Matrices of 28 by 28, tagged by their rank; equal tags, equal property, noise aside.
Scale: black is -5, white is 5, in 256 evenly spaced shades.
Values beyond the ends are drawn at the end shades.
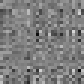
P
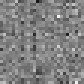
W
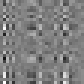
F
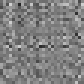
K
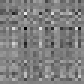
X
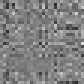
P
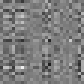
X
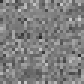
W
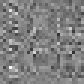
K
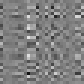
X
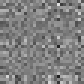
P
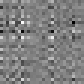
X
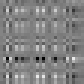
F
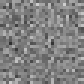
W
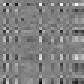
F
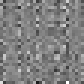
P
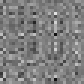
P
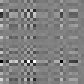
F
